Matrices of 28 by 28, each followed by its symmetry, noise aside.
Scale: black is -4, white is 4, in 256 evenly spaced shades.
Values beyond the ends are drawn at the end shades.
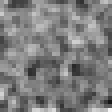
no symmetry.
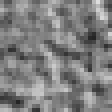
antisymmetric.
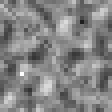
same after a half turn.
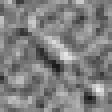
antisymmetric.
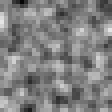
antisymmetric.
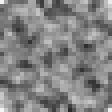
same after a half turn.
